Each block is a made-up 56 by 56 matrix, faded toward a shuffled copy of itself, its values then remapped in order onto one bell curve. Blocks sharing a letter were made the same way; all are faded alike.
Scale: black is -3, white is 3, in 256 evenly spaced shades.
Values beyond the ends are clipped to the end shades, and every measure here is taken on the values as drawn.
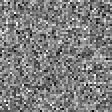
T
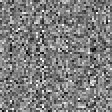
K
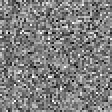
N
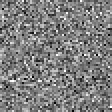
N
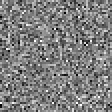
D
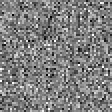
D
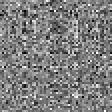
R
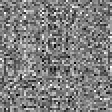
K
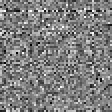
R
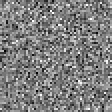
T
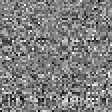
R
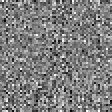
K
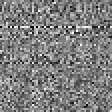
R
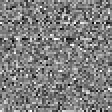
N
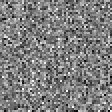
D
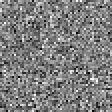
N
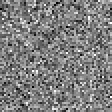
T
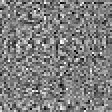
R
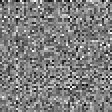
R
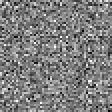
K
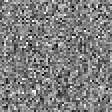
D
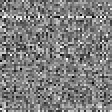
R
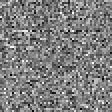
N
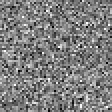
T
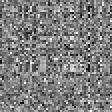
R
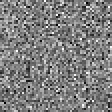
K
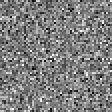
N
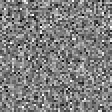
D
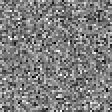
N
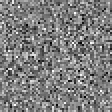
D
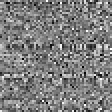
R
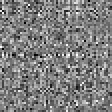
R
